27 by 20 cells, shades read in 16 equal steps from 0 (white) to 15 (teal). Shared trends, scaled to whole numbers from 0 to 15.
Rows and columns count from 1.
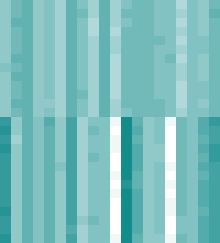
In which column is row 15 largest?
12
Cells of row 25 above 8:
9
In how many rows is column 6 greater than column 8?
13
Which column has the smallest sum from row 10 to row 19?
11
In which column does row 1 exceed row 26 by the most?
16
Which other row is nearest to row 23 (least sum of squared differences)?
19
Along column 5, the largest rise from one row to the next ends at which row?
14
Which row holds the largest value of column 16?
7
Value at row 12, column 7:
10
